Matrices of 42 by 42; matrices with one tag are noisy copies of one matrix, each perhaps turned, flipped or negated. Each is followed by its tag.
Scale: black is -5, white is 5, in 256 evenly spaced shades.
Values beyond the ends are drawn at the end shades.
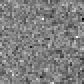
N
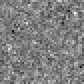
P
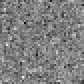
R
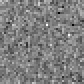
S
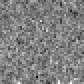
N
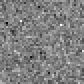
R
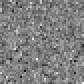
S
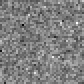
R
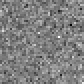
S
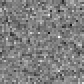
S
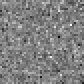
S
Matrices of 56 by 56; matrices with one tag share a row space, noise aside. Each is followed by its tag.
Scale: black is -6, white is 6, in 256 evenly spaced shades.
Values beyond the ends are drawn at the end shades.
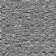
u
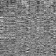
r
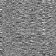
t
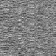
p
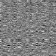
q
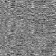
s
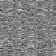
p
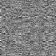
u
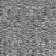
q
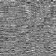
r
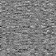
u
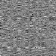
q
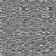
t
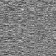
p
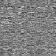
p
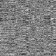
r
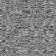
u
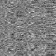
s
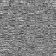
p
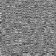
u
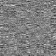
r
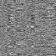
s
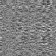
t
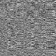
s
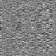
t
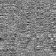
r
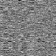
p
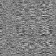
t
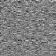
q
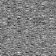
q
